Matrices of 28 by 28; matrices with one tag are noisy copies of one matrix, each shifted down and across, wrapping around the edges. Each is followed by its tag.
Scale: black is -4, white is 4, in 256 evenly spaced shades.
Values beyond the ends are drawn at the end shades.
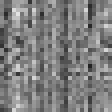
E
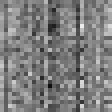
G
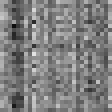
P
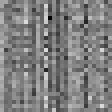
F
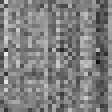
P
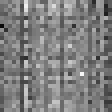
G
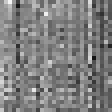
F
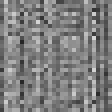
F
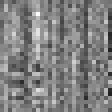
E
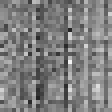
G
